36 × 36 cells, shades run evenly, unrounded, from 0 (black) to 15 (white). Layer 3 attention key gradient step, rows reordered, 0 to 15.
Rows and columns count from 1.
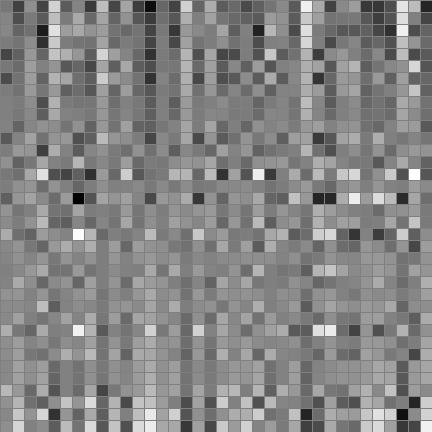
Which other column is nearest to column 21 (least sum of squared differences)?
12
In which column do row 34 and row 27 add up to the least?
35
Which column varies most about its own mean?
13
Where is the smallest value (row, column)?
17, 7
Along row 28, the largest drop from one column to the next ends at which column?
29
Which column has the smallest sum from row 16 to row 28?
26
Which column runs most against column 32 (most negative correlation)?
34
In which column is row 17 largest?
30
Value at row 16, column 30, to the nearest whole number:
9
